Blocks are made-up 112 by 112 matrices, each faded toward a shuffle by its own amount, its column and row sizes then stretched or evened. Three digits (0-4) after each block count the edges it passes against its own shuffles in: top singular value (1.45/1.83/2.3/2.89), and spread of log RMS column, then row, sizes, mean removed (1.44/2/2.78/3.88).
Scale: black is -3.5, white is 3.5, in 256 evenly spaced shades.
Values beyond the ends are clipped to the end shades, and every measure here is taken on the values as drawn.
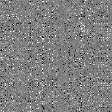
2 3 1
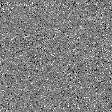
1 1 1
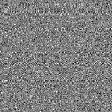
3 0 2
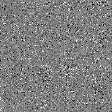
0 2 2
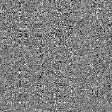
2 3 2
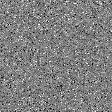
0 0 1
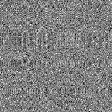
3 0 0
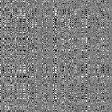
4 4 3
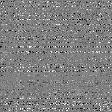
3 1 4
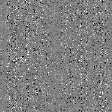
1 3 0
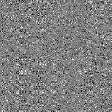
3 2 1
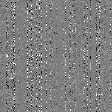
1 4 0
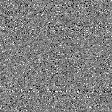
2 0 2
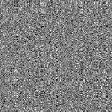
3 2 0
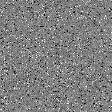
0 1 1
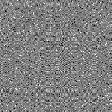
4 0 0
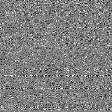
3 0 3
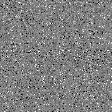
0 1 2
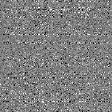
2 2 3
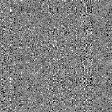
2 3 1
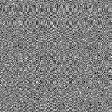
4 2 1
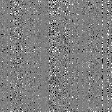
1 4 2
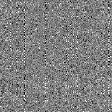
3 3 0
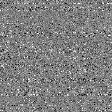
1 0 3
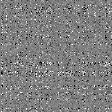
0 3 3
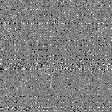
3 0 3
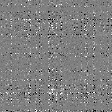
1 3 3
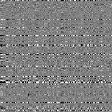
4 2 4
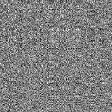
3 2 1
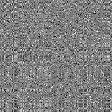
4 1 1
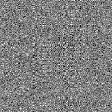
3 2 1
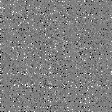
1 2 2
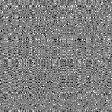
4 0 2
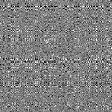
4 2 3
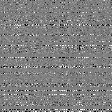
2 2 4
